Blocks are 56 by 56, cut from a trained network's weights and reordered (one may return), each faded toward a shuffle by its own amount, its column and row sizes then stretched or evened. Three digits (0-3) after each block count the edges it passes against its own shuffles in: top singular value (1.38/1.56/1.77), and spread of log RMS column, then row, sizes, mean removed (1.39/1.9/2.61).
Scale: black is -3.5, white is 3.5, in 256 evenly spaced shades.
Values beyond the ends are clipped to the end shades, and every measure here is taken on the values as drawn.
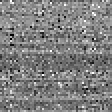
2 1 0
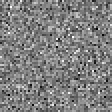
0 0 0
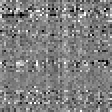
2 0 3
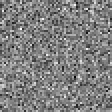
0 0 0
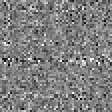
3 2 2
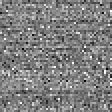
1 0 0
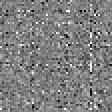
0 2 2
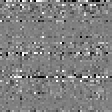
2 1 3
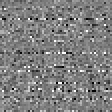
1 1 3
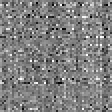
2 0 3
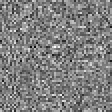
3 0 1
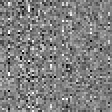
2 3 0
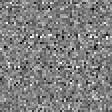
0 0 2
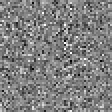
0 2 1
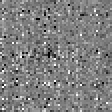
0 2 2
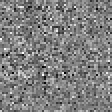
1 1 2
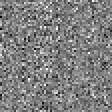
1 2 0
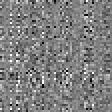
3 3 2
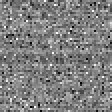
0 0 0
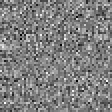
2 1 1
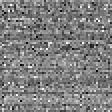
2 0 1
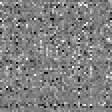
0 2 2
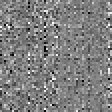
0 3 1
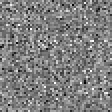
0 0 1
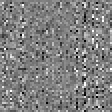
2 3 1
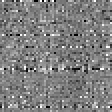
1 0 3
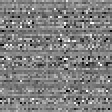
2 1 3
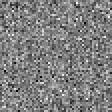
1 0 0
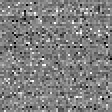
0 1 1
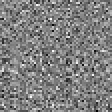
3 1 1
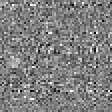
3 1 2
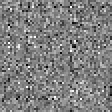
0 2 1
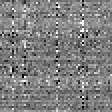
2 2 1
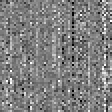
2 3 0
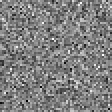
0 0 0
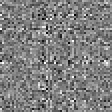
3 2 2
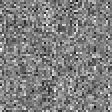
3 2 0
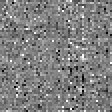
0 2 0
